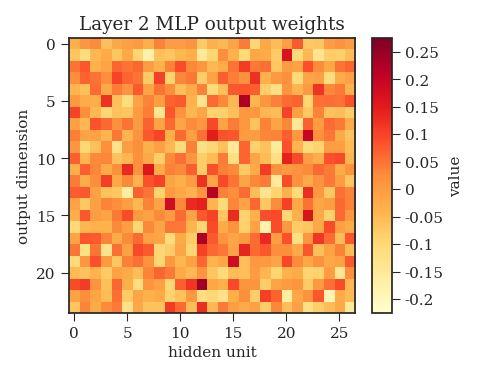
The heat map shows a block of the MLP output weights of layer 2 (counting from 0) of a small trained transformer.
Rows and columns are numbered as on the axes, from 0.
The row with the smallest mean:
1
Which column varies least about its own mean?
2
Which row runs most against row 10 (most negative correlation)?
15
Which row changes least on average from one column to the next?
0
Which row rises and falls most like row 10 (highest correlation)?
9
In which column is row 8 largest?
22
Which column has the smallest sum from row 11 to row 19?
21
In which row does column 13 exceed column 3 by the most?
13
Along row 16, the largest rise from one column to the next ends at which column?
19
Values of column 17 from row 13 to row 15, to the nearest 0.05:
-0.05 0.05 -0.05
